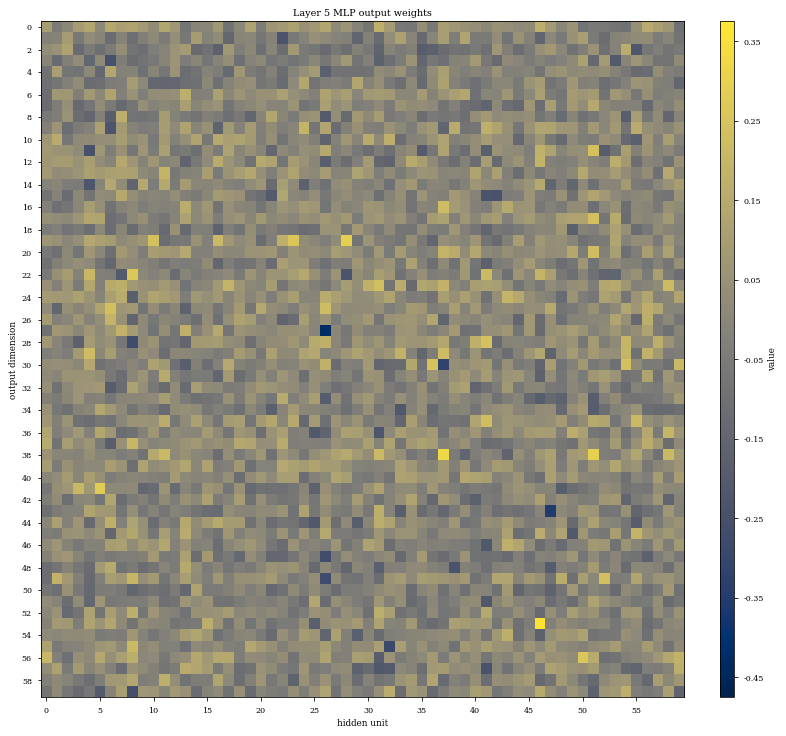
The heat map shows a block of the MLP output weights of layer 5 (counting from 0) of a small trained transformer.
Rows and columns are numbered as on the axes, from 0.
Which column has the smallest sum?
48
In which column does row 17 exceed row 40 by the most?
51
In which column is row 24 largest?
43
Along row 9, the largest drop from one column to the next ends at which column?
6
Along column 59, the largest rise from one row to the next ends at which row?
30
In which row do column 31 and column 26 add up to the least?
27
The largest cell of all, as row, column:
53, 46
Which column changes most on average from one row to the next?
26
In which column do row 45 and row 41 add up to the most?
5
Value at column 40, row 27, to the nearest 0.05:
-0.1
